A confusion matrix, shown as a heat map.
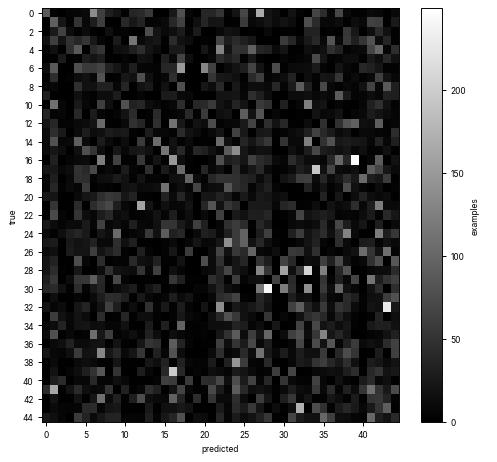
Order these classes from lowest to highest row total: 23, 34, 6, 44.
34, 23, 44, 6
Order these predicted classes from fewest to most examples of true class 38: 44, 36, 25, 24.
44, 36, 25, 24
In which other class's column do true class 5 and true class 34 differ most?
32
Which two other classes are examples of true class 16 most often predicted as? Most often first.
39, 7
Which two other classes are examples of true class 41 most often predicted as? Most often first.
1, 24
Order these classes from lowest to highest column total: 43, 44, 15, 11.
11, 15, 44, 43
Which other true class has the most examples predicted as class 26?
4
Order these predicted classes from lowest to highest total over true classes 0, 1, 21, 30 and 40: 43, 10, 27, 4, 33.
43, 10, 4, 33, 27
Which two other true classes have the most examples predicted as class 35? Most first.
28, 44
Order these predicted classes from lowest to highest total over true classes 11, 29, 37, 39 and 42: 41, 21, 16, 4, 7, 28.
28, 21, 4, 41, 7, 16
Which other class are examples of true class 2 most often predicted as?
13
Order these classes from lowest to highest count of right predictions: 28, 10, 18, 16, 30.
28, 10, 18, 30, 16
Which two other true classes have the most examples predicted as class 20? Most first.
6, 27
